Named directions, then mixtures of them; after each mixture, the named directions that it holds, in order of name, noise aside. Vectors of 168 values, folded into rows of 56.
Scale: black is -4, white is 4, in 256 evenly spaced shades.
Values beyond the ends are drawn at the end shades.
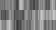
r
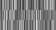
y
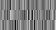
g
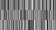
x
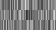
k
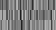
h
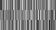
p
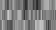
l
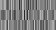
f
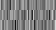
g.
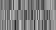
g, k, y.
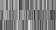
f, r, x.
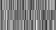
y.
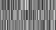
k, x.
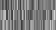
h, k.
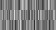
g, k, p.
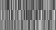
h, k, l.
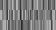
h.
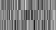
g, k.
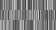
p, x, y.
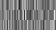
f, h, k.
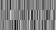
g.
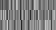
h.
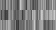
r.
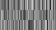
x.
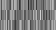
f, g, y.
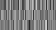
f, g, x.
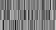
g, x.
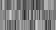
g, l, y.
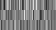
f, g, l.
